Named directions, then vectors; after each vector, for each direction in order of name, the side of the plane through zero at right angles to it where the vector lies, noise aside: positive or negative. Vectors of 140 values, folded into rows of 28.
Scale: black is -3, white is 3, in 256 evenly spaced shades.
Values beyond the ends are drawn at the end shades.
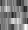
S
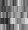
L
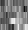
positive, positive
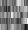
positive, negative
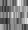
positive, negative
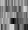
negative, negative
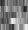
positive, positive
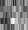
positive, positive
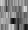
negative, negative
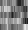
negative, positive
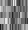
negative, positive
